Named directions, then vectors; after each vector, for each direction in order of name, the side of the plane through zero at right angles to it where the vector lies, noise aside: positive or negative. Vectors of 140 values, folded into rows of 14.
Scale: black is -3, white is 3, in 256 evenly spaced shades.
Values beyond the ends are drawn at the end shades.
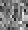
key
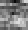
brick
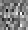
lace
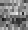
negative, negative, positive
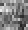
negative, negative, negative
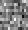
positive, negative, negative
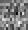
positive, positive, negative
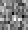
positive, negative, negative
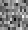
negative, positive, positive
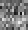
positive, positive, negative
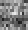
negative, negative, positive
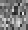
positive, positive, negative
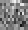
negative, positive, negative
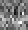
positive, positive, negative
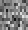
negative, positive, positive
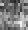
positive, positive, positive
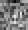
positive, negative, positive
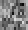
positive, negative, positive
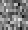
positive, negative, negative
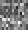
positive, positive, negative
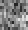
positive, positive, positive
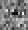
positive, positive, negative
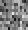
negative, positive, positive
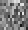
negative, positive, negative
